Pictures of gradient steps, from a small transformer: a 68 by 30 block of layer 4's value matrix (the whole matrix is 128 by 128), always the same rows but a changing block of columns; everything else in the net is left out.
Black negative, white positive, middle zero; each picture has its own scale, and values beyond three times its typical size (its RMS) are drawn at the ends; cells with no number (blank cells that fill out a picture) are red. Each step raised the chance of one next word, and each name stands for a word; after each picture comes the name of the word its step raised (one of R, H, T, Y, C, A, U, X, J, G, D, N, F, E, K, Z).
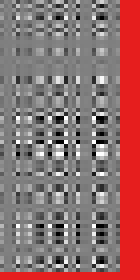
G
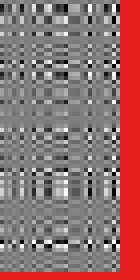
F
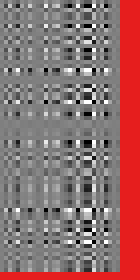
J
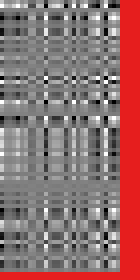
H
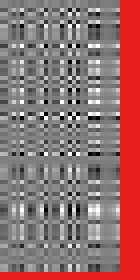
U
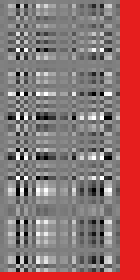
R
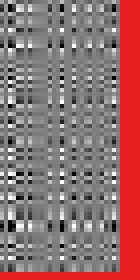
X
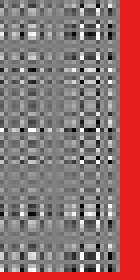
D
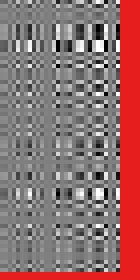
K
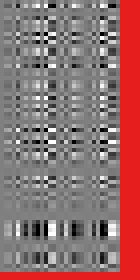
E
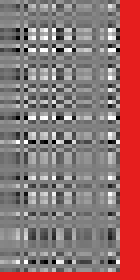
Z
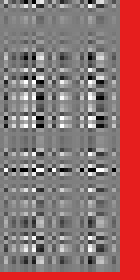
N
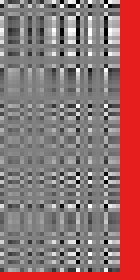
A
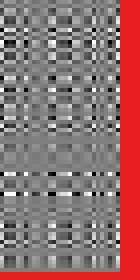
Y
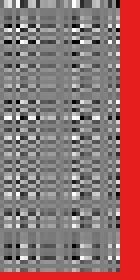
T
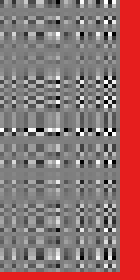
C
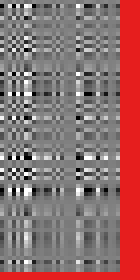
R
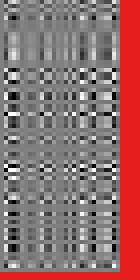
N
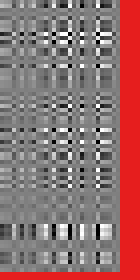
E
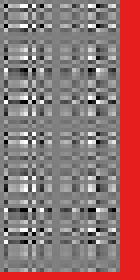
J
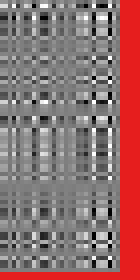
H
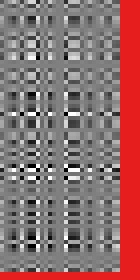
N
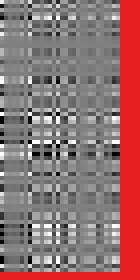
G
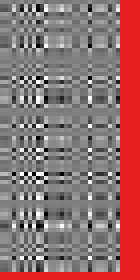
X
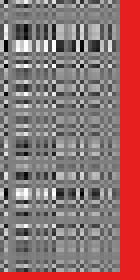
K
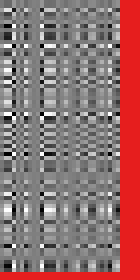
U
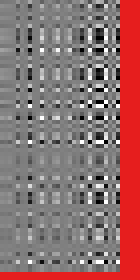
Z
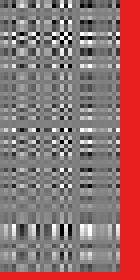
E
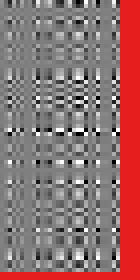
C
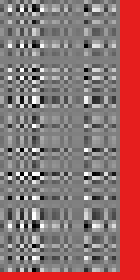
X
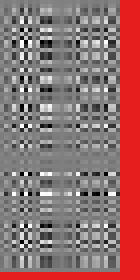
Y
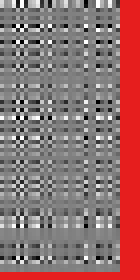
T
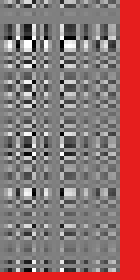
K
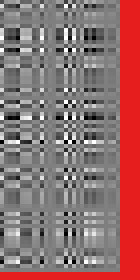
Z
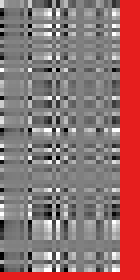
D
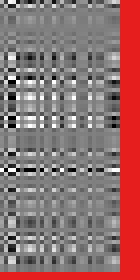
N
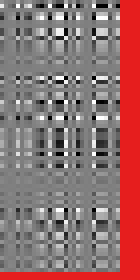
H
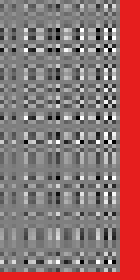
Z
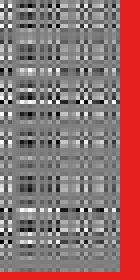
J
